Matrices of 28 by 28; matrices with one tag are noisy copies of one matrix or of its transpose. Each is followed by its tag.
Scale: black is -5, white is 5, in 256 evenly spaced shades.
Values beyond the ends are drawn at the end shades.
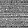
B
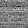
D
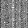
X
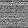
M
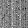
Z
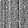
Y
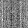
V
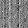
Y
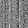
Y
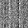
Y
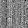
D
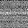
X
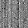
Y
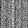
X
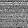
M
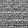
Z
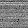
M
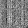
D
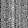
X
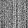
B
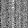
X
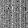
Z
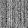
D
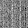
Z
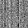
Y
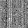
D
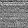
M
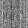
V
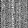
X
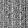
Z
